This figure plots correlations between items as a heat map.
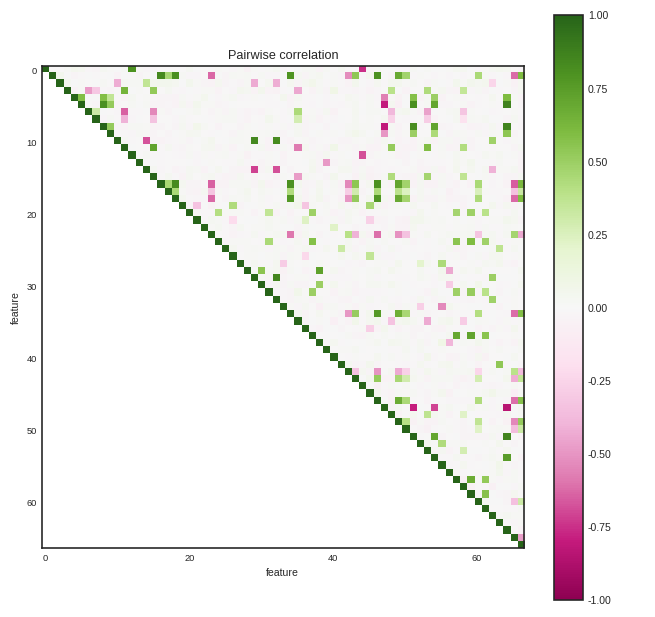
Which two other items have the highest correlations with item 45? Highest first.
19, 26
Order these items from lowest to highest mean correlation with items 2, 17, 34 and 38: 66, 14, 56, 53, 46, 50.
56, 53, 14, 50, 66, 46
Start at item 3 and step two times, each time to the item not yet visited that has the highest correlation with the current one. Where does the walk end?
15
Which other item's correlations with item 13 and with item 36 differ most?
39
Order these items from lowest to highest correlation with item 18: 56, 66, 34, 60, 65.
65, 56, 60, 66, 34
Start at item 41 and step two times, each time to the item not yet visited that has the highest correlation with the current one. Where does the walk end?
25
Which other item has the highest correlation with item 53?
11
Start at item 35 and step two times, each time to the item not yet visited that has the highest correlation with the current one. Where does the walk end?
7
